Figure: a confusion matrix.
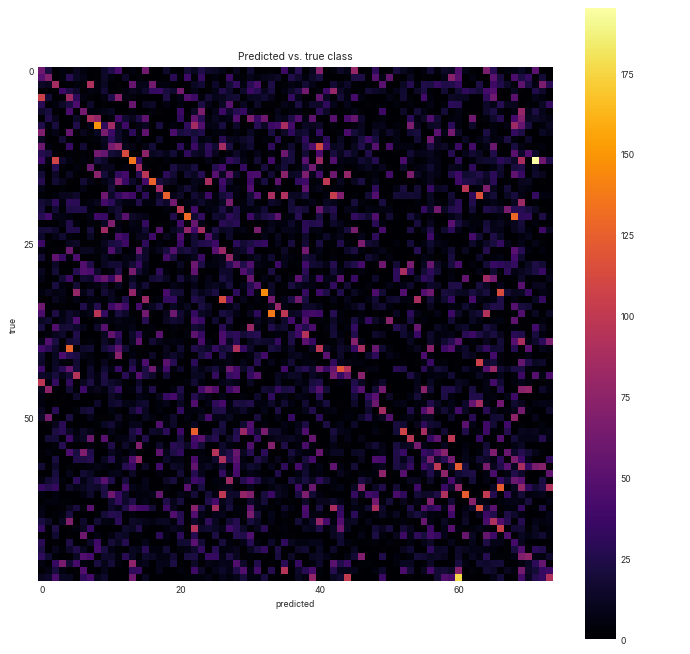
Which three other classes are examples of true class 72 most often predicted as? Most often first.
35, 60, 69
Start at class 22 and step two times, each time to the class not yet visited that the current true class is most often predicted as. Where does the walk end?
56
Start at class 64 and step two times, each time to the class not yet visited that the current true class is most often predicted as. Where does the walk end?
11
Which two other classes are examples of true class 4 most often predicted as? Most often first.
0, 11
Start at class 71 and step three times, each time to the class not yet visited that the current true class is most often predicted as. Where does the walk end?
7
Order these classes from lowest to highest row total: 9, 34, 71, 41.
41, 34, 71, 9
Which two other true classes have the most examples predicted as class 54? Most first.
33, 37
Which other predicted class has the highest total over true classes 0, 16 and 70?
24
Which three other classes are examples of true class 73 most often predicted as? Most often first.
60, 44, 39
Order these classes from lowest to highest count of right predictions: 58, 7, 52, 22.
22, 58, 7, 52
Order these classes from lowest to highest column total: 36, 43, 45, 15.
36, 43, 45, 15
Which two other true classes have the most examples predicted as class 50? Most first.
36, 1
